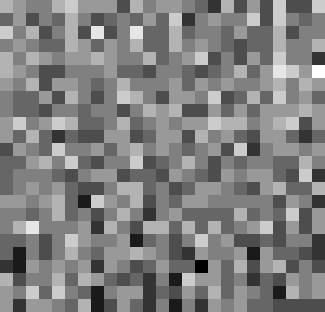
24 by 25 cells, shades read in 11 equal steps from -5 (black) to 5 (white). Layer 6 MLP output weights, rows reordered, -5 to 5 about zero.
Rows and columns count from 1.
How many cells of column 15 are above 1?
3
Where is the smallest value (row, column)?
21, 16
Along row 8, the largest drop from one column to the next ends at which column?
18
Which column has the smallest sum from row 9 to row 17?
7
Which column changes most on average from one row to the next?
8
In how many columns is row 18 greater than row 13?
13
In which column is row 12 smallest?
20
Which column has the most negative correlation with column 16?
19
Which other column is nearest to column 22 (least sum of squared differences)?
14
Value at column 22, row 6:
4
